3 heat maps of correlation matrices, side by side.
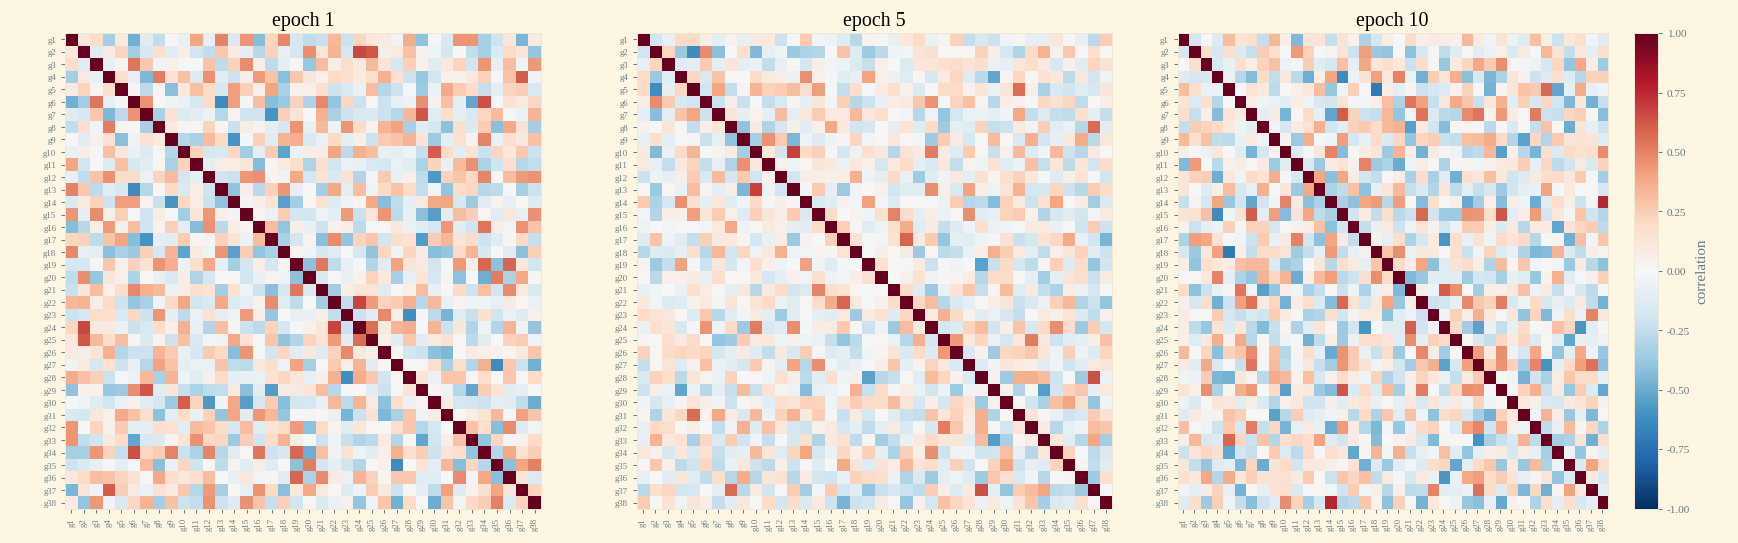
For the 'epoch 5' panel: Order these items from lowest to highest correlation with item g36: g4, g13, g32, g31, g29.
g13, g31, g32, g4, g29
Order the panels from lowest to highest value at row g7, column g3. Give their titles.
epoch 5, epoch 10, epoch 1
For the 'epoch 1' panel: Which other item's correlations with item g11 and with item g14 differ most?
g33
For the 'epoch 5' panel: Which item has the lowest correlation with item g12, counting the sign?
g23
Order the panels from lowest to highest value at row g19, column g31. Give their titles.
epoch 5, epoch 1, epoch 10
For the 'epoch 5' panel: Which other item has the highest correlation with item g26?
g25
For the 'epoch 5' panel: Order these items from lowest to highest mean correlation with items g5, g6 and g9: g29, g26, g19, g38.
g19, g29, g38, g26
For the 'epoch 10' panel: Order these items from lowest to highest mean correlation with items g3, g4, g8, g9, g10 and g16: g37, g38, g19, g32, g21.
g21, g32, g38, g19, g37
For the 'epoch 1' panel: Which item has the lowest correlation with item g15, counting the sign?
g30
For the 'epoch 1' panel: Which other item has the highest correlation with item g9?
g34
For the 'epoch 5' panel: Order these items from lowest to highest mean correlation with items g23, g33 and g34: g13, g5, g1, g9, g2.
g5, g9, g13, g1, g2
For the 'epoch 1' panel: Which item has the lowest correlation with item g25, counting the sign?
g18
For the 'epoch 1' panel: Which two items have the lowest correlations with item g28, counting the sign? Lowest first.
g23, g8
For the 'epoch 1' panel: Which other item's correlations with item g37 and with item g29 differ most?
g4
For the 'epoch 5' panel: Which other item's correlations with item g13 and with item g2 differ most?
g10
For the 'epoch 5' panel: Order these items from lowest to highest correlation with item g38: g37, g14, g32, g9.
g14, g37, g9, g32
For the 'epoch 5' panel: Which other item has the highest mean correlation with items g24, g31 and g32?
g28
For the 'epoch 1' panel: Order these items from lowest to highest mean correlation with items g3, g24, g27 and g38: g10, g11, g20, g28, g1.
g20, g11, g10, g1, g28
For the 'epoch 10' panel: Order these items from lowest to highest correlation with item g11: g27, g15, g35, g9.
g9, g35, g27, g15
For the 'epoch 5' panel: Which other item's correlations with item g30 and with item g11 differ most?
g35
